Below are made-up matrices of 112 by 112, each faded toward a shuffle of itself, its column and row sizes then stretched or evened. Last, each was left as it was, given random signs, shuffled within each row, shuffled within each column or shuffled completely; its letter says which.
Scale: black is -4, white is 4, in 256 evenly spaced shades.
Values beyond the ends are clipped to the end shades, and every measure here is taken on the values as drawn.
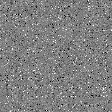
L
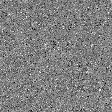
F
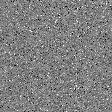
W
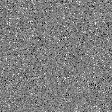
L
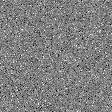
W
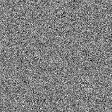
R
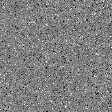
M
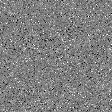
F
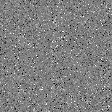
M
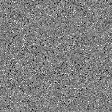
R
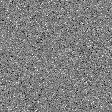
W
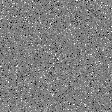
M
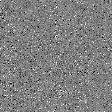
L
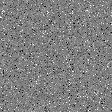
M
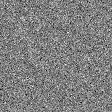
W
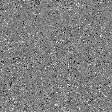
L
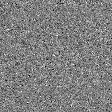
F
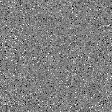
R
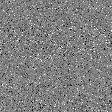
F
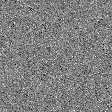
W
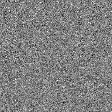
L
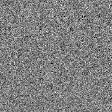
R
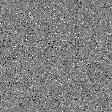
F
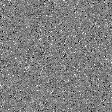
L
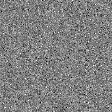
L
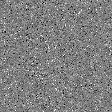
M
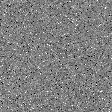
W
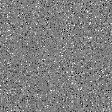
R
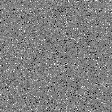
L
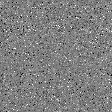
F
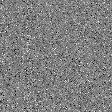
M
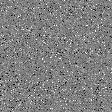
F
